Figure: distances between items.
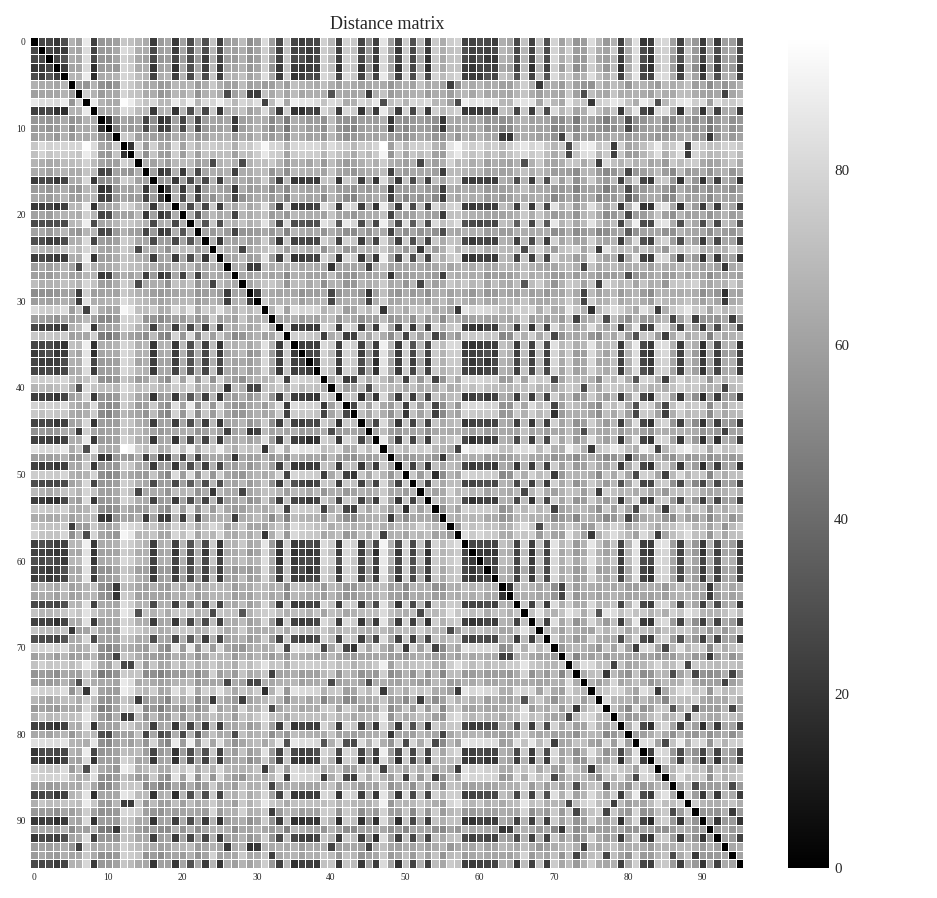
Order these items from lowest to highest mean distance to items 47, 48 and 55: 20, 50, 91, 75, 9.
9, 20, 75, 91, 50
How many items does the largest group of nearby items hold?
37
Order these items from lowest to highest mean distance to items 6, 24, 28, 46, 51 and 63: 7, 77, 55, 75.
55, 77, 75, 7
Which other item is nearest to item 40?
26
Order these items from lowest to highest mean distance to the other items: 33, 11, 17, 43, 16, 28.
16, 33, 17, 11, 43, 28
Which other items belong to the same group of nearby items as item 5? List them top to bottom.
56, 68
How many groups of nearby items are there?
10
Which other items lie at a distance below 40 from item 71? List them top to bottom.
11, 63, 64, 91
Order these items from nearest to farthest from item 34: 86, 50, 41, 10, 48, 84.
50, 10, 48, 84, 86, 41
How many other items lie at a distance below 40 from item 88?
4
